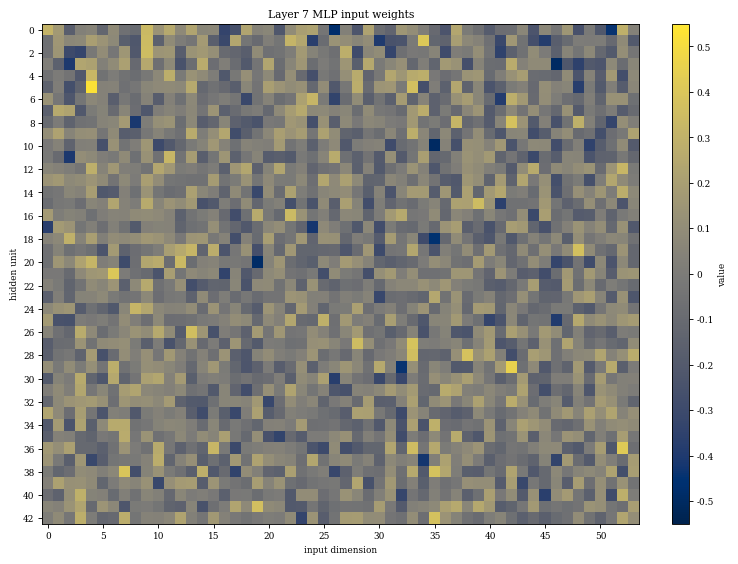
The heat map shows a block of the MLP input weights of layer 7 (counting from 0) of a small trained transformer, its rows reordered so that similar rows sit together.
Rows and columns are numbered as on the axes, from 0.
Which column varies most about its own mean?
35
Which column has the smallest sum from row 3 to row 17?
46
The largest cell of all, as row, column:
5, 4
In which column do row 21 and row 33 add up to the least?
16
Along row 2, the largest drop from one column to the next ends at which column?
28
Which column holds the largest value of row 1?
34
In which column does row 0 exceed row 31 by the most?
18
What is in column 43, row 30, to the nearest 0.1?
0.2
